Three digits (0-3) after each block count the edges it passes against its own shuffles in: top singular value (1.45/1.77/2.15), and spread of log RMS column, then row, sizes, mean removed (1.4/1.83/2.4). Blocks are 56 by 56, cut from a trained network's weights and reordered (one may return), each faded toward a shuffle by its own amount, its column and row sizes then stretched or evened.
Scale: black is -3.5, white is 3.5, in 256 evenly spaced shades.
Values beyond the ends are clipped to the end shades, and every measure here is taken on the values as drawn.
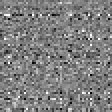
2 2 3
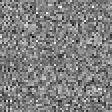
2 0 1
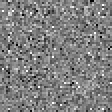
0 1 0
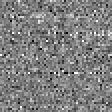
1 0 2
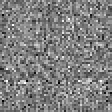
1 0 1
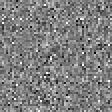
1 2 0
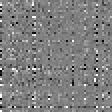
1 3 3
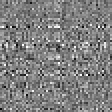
3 2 3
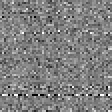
1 0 3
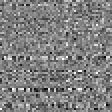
3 0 3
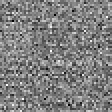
2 0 0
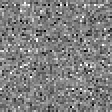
0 0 2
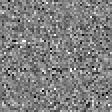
0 1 1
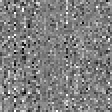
1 3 0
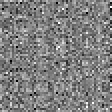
2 2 0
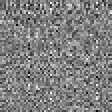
3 1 1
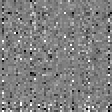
0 3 2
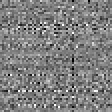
3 1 3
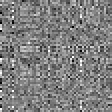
3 2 1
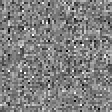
1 2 0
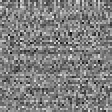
2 0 0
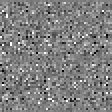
0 1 3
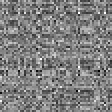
3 1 2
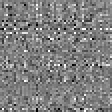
2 2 3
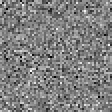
0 0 1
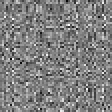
3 3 1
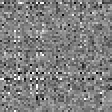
2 2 2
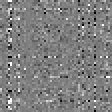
1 3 2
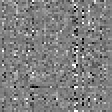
0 3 2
